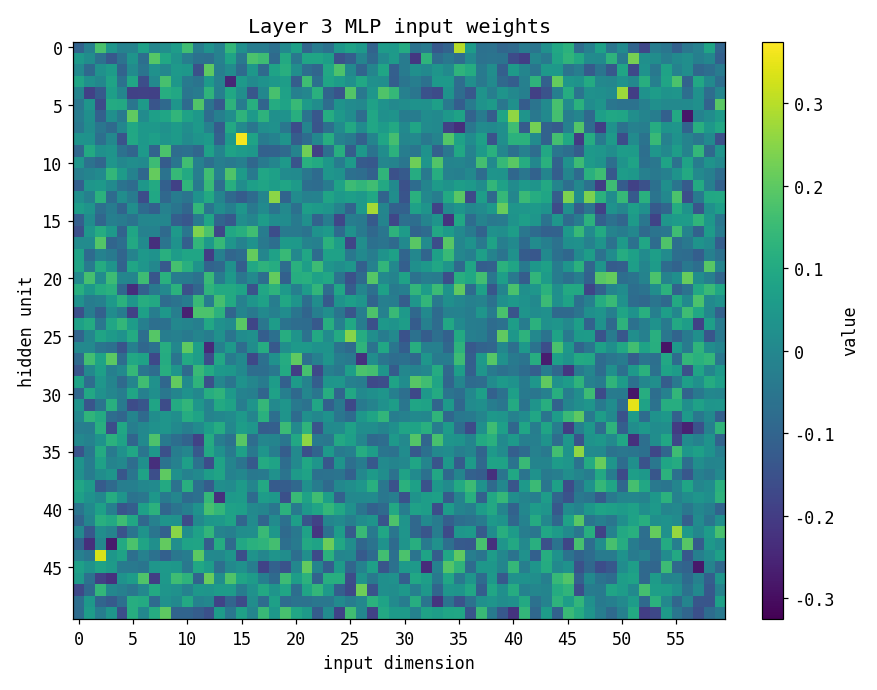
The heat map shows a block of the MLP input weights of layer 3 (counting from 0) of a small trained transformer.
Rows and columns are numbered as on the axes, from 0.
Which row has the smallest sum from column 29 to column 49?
28
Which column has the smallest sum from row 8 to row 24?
30
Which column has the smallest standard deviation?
58
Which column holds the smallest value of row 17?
7
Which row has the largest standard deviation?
43
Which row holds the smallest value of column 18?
16
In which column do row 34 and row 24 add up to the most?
15
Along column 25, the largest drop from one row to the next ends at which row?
26
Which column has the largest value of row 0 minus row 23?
10
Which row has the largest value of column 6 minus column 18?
46
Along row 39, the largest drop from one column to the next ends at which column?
13
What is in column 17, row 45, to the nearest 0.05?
-0.2
